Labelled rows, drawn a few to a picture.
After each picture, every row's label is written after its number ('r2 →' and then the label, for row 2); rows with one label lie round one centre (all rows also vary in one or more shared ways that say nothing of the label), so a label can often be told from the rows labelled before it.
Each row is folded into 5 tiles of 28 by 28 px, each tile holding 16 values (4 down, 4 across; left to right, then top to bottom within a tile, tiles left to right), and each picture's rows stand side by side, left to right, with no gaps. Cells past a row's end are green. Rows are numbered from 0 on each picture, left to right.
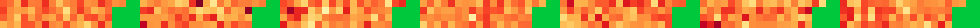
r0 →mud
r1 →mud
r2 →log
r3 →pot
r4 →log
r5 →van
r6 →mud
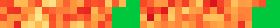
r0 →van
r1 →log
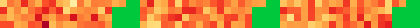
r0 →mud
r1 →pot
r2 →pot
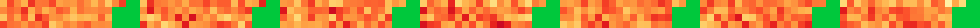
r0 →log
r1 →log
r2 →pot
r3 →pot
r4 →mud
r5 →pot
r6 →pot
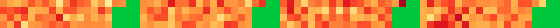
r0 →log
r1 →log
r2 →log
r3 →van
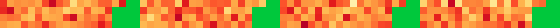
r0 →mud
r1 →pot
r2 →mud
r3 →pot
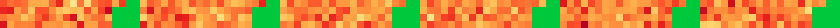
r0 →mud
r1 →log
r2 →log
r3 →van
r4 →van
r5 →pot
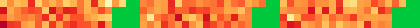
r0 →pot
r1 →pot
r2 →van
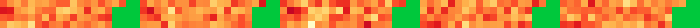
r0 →mud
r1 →mud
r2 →log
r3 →van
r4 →van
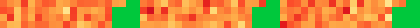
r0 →mud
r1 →log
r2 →log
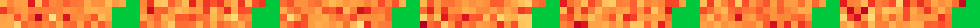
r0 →pot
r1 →log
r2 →van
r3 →log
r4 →van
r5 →pot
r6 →log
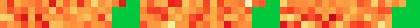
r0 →log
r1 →log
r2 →log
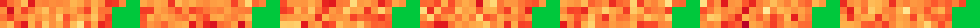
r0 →van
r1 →pot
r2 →mud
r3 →van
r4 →log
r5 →mud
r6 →mud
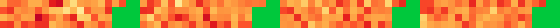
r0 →mud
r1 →pot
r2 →pot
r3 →log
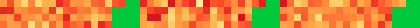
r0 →pot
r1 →log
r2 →van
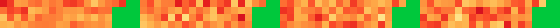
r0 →log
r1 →log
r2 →pot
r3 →van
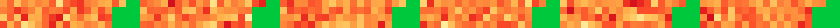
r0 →log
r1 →log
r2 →van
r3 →log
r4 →log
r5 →mud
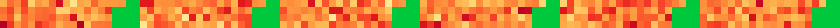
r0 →mud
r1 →van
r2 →pot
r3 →van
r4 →pot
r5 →van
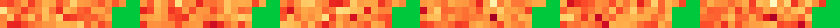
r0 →van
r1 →pot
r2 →mud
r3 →mud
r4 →log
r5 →mud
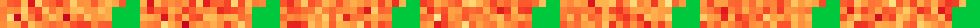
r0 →pot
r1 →log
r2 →van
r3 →van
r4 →pot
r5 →log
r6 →van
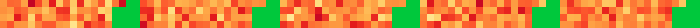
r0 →log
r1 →mud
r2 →pot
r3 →van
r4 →van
